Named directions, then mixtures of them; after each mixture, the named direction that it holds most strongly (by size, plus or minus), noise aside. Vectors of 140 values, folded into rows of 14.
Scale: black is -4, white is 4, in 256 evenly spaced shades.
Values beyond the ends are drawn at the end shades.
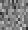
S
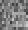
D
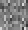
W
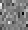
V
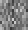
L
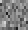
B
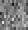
D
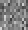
W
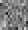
B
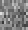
S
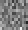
S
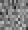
S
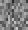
L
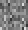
W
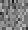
S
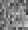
D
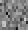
B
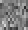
B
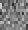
S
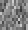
L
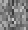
L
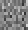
W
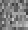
D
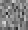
B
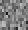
B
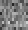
D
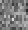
D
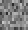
D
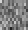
L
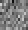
S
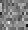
V
